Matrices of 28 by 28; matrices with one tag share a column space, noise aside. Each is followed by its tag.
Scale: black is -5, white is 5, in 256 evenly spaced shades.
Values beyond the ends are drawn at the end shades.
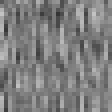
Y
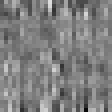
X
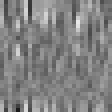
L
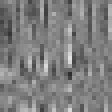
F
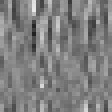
L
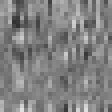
L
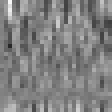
L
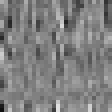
L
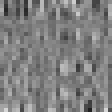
X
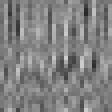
F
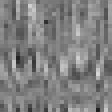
F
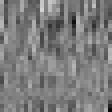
L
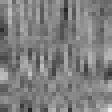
F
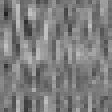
Y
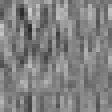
Y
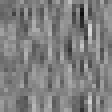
Y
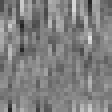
L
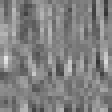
F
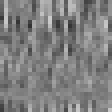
L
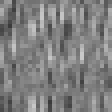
Y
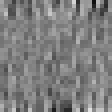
X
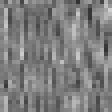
Y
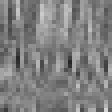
F
